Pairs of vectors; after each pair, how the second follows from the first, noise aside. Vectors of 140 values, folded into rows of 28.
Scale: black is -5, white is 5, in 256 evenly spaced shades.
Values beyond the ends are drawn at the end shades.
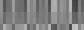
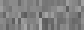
wrapped around, shrunk.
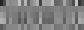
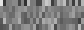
sign-scrambled.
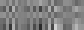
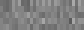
reversed, negated, shrunk.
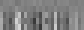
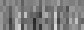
copied.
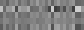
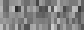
sign-scrambled.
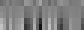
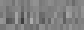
wrapped around, shrunk.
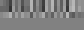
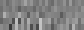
reversed, negated, partly zeroed.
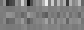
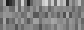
copied.
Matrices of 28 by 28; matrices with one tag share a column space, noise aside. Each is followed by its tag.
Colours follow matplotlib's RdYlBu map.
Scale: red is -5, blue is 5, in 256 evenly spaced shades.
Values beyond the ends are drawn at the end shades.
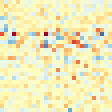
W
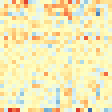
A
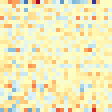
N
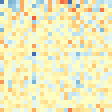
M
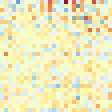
M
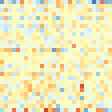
N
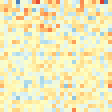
M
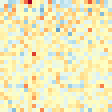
M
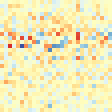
W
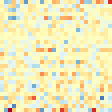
N
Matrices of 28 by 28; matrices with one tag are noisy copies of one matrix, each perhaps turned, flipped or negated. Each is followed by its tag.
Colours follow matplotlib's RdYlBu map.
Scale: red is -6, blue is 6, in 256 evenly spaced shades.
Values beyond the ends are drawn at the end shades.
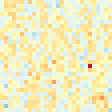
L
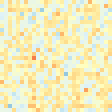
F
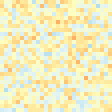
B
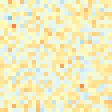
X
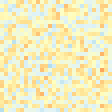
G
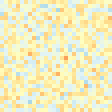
G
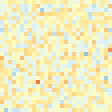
G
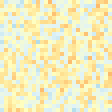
L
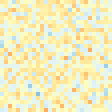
X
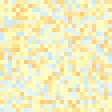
G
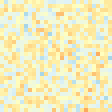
G
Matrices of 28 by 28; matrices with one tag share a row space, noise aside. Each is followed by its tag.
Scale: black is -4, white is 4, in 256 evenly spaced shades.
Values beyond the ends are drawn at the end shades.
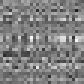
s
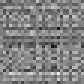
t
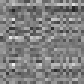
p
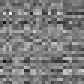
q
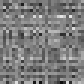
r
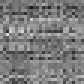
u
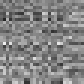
q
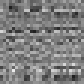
p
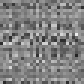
s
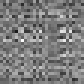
r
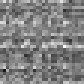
q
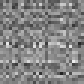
r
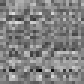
p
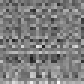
t
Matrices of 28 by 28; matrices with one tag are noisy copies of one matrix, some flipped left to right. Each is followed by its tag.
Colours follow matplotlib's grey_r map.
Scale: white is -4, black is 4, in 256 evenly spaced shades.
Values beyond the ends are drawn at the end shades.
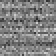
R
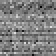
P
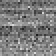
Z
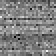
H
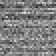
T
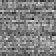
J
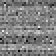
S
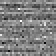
T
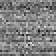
P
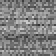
H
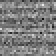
R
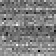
Z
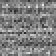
R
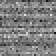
R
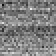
Z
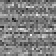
R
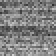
Z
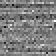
T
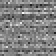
T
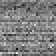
P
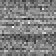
H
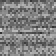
R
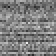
P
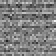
T
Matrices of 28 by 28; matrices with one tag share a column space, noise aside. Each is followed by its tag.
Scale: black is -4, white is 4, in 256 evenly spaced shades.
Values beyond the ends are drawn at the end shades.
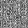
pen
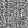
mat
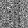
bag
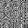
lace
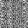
lace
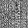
pen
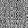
lace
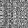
lace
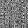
lace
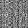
mat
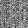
bag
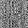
pen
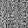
lace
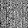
bag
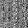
bag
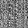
pen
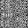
mat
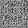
pen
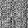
mat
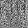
pen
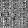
mat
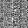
mat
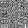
lace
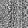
bag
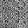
lace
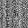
mat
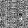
mat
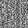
pen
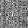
mat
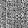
lace
